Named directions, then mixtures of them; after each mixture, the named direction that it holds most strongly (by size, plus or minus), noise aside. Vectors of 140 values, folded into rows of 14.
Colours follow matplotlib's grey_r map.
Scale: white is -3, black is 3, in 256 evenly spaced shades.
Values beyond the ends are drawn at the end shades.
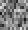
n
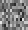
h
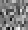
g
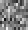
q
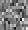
h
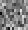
g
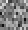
n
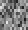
n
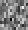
q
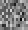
h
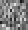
h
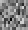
q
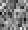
n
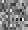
h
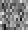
h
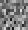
g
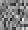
h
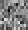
q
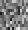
g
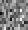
g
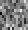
n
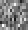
h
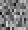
n
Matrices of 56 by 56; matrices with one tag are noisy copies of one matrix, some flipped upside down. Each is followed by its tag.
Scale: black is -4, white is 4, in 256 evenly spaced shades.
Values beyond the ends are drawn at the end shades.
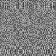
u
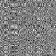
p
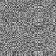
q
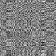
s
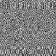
u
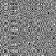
p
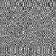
u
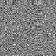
q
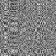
p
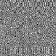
u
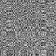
s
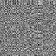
q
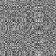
q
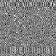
u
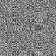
q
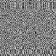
u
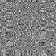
s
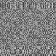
u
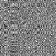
p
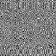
u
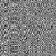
p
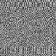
u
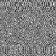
u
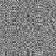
q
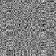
s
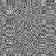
s
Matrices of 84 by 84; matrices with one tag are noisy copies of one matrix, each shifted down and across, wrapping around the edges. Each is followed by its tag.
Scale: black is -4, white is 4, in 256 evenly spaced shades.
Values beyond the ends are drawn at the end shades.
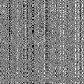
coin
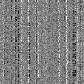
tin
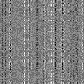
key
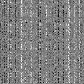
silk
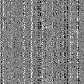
tin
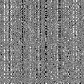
coin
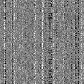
tin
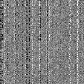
tin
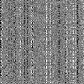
key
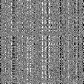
coin
